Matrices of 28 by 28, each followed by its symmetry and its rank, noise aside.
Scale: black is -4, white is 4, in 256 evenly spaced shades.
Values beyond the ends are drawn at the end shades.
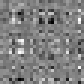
antisymmetric, rank two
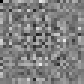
symmetric, rank three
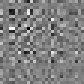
symmetric, rank two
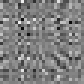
antisymmetric, rank two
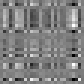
no symmetry, rank one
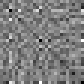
symmetric, rank three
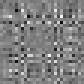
antisymmetric, rank two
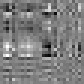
no symmetry, rank two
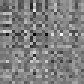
no symmetry, rank three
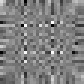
no symmetry, rank two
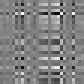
no symmetry, rank one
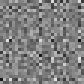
no symmetry, rank three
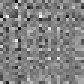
symmetric, rank three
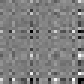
symmetric, rank one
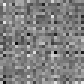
no symmetry, rank three
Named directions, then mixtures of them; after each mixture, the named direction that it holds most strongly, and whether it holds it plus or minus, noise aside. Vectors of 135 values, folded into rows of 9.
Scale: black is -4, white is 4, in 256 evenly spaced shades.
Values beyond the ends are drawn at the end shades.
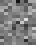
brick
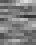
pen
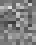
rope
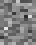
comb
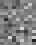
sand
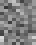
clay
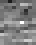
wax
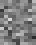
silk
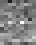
wax, plus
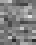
sand, plus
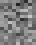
rope, minus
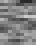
pen, minus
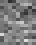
wax, plus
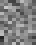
clay, minus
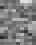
pen, plus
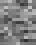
wax, minus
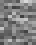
pen, plus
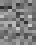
rope, minus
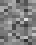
brick, plus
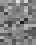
brick, minus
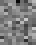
brick, plus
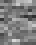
pen, plus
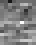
wax, plus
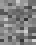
sand, minus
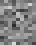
rope, plus
